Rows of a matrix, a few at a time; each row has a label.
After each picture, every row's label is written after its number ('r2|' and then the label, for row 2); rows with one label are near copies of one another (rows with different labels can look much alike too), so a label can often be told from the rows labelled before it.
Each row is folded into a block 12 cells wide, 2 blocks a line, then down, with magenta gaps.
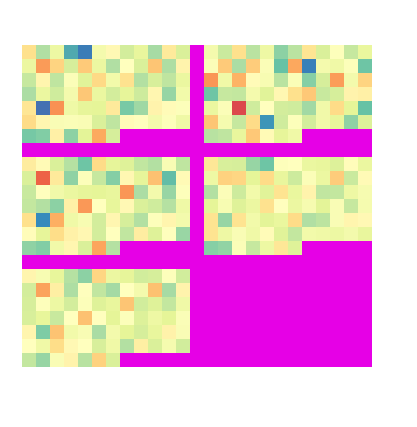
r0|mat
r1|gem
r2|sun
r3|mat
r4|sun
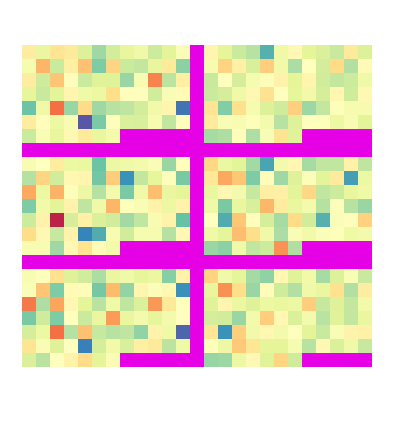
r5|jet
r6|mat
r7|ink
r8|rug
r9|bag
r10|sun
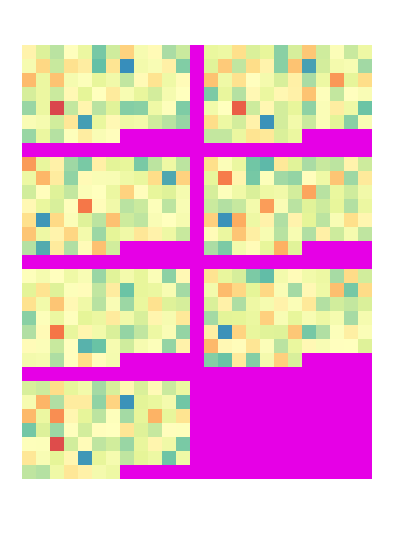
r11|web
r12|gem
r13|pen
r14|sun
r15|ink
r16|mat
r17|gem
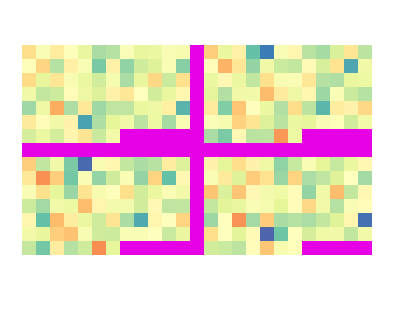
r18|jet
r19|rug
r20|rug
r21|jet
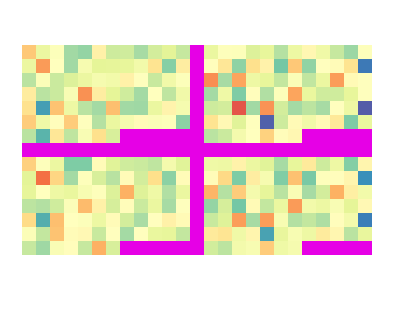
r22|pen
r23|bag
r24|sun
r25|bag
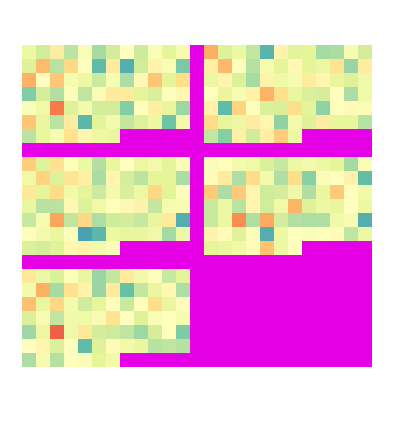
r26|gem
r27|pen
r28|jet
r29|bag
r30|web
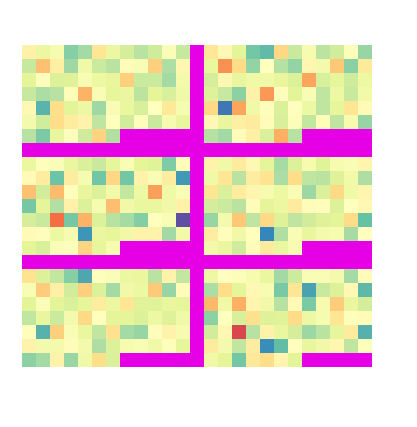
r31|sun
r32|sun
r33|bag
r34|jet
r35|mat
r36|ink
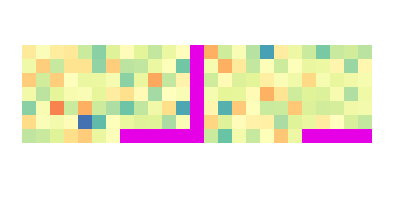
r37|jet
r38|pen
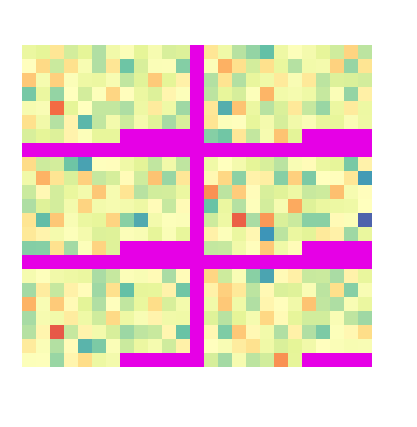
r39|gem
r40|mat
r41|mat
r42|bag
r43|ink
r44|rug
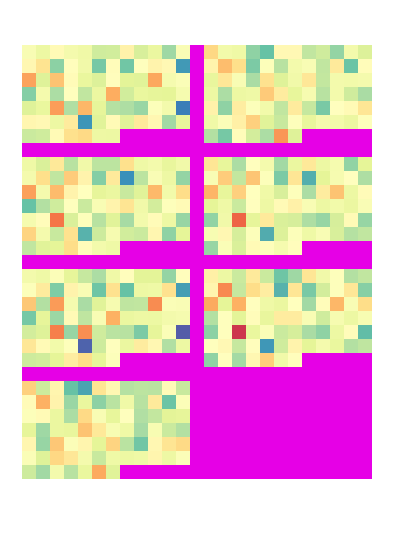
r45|bag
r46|rug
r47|gem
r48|web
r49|bag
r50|web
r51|rug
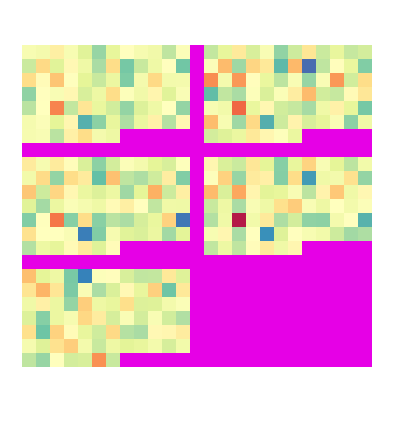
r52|ink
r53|gem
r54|jet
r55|web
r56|rug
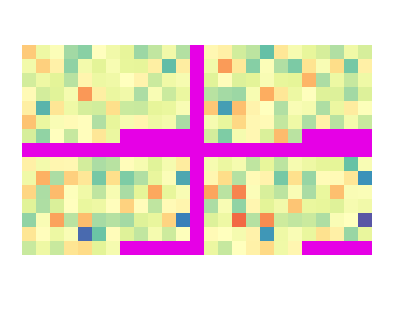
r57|pen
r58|sun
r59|jet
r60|bag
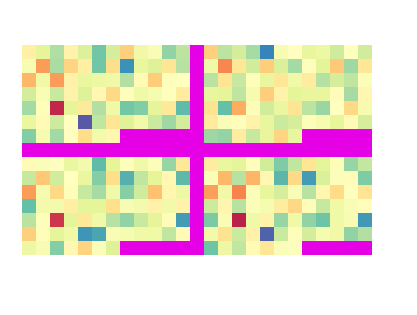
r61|web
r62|mat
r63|ink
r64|web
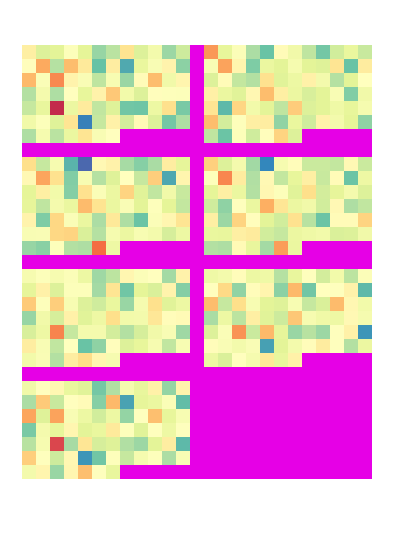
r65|web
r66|pen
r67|rug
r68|rug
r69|ink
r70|bag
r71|ink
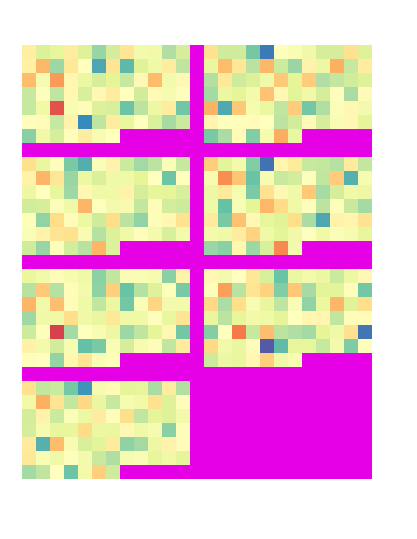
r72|web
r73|mat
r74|rug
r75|rug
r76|ink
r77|jet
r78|mat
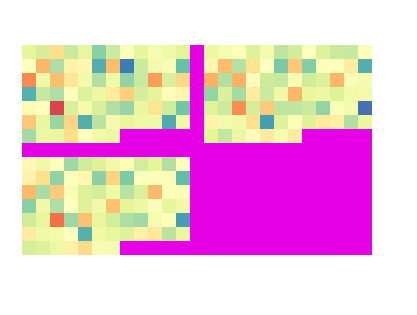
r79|gem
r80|bag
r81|bag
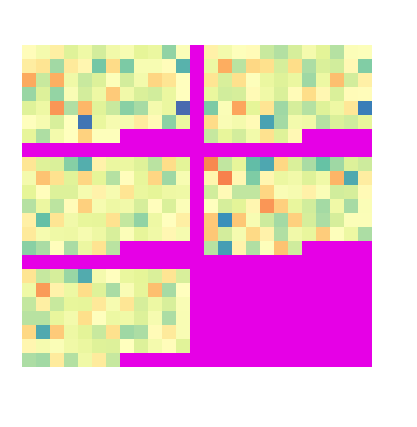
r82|bag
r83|jet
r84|mat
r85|pen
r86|mat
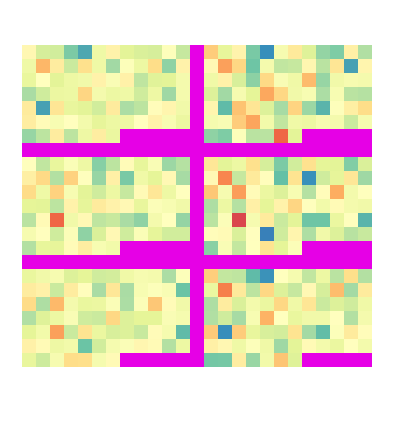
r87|mat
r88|rug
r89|web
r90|web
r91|bag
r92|mat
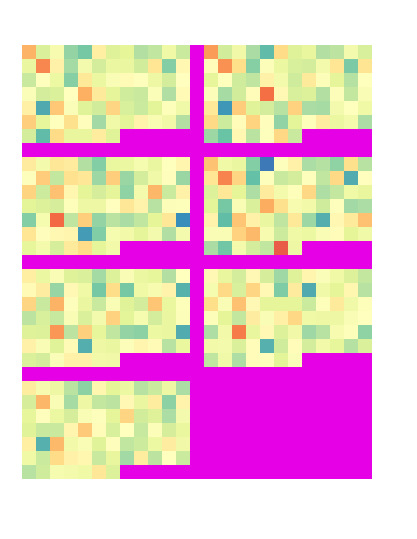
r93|pen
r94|pen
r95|jet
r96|rug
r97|bag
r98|web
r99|sun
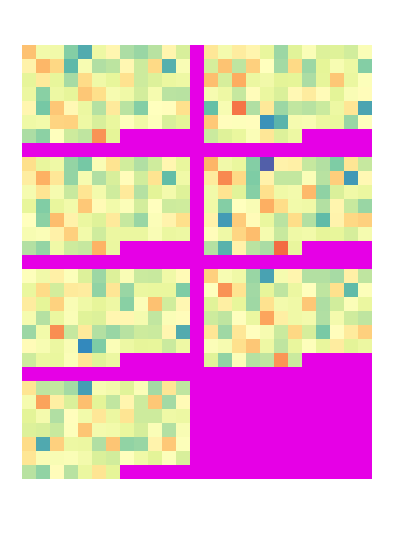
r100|rug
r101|jet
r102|rug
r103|rug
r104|jet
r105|rug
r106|mat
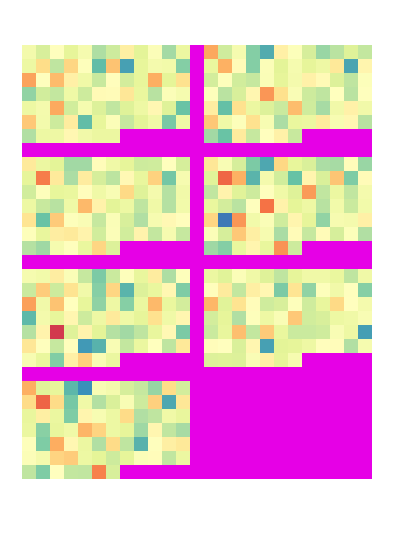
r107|gem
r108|pen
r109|sun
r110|sun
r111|ink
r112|bag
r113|rug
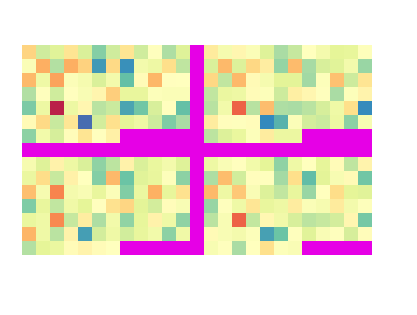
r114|web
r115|jet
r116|gem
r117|ink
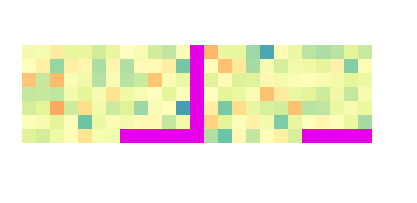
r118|bag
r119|pen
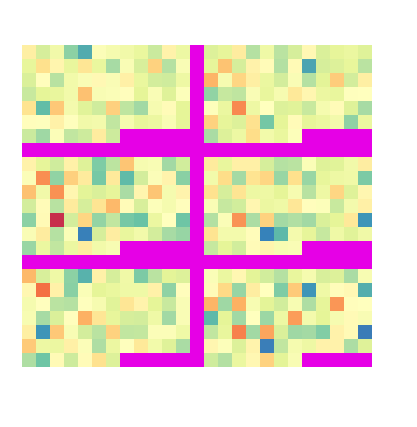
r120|mat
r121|gem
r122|web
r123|jet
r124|pen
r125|bag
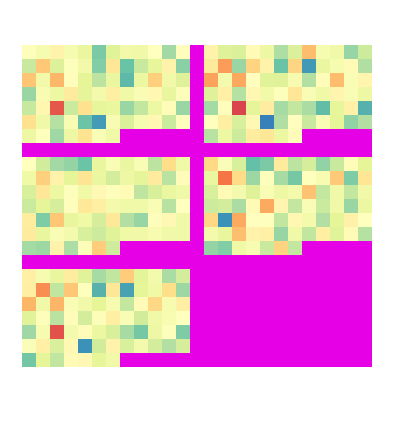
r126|ink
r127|web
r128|mat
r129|sun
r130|web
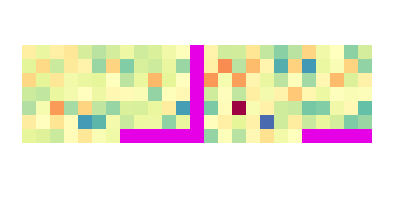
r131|jet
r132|web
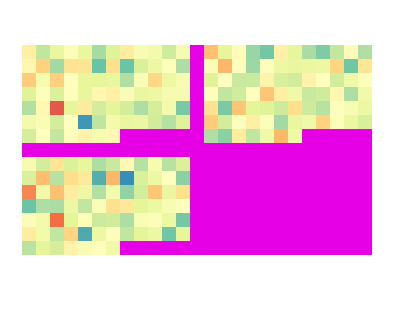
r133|web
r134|pen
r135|gem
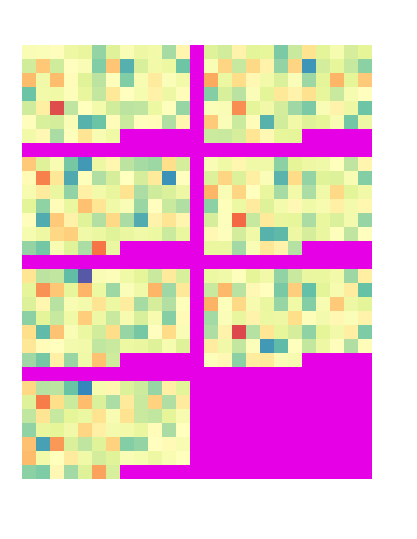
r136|ink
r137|gem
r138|rug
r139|ink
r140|mat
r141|ink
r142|mat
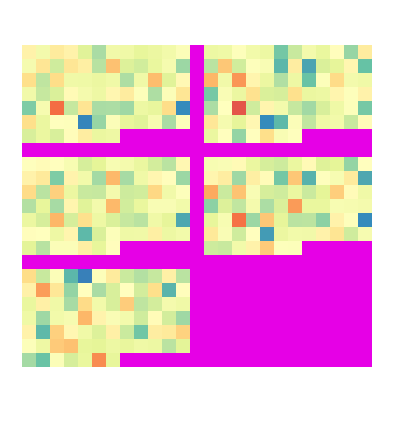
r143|jet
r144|ink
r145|bag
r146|bag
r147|rug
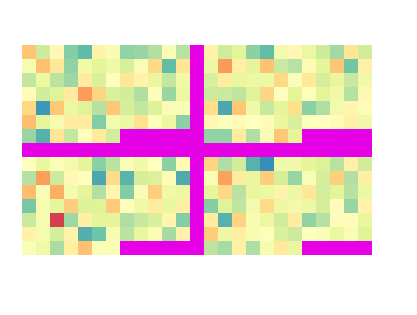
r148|pen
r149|mat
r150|ink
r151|mat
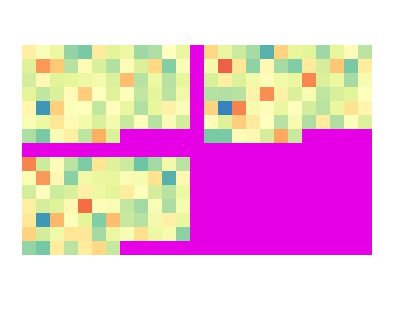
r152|sun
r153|sun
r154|pen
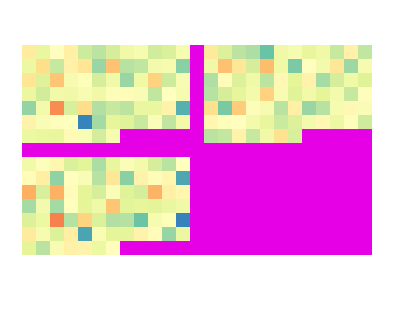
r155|jet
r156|mat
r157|bag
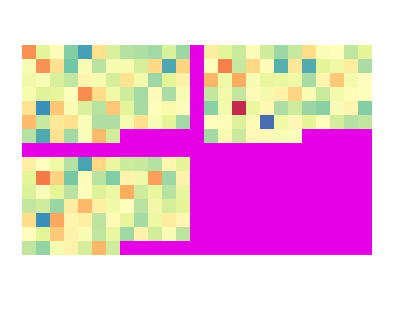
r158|pen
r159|web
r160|sun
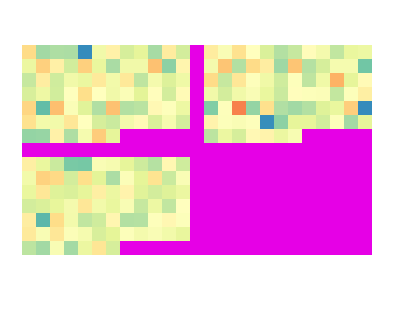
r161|mat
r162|jet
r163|mat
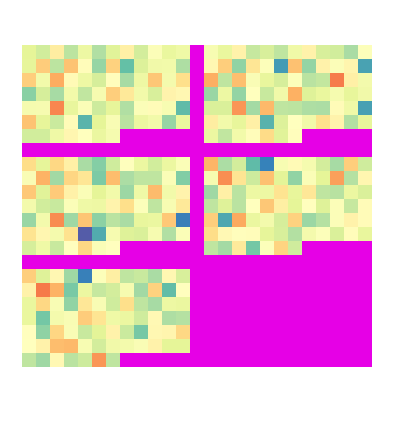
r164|gem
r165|bag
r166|jet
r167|mat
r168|rug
